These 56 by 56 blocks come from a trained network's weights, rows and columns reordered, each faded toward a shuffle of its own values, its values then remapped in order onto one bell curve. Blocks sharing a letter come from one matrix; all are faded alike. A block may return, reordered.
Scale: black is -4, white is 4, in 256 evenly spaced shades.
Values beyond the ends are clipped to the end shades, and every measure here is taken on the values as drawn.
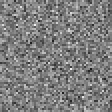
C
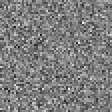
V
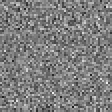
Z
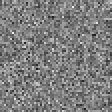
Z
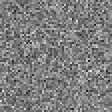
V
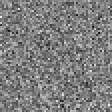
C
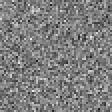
Z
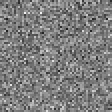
C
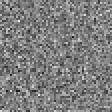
Z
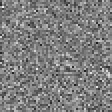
C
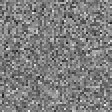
Z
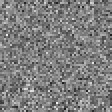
V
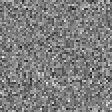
V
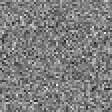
Z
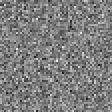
Z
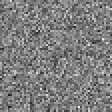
Z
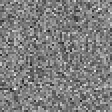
V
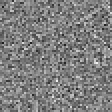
C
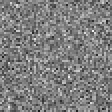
V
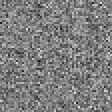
C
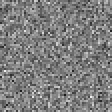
C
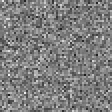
C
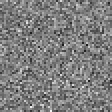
C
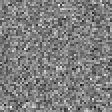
V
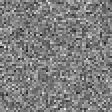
Z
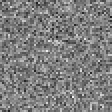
Z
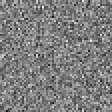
V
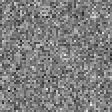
V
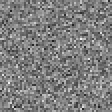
Z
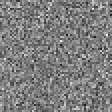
C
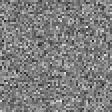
Z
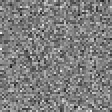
Z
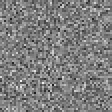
Z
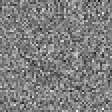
Z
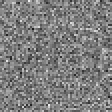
Z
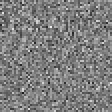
V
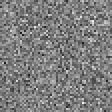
V
